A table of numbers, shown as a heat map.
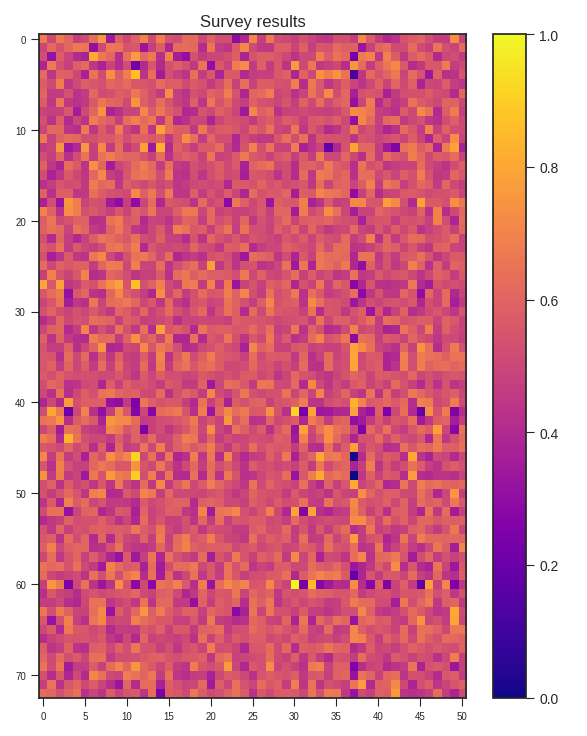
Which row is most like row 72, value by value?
58
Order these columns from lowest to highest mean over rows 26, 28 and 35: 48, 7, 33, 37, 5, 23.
7, 33, 23, 48, 5, 37
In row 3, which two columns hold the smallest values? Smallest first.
11, 20
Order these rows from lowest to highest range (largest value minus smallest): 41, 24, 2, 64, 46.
24, 64, 2, 41, 46
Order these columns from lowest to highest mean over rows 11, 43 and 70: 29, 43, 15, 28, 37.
37, 43, 15, 28, 29
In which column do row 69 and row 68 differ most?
49
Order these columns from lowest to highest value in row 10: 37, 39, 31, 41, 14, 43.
41, 31, 39, 43, 37, 14
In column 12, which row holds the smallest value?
43
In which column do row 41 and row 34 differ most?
45
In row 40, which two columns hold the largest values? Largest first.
37, 3
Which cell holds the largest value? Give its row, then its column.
60, 30
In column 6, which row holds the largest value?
2
